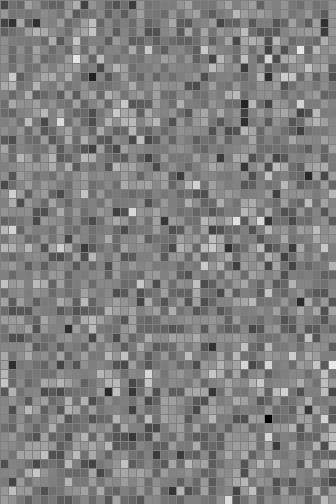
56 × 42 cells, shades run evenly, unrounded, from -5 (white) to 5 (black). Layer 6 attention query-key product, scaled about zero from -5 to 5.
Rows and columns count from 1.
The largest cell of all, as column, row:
34, 47
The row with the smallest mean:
43
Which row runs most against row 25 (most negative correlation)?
33
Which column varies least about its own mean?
3
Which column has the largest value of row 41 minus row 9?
2
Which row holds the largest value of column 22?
55
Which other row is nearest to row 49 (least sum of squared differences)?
22
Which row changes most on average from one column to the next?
44
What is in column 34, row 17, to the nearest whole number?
1
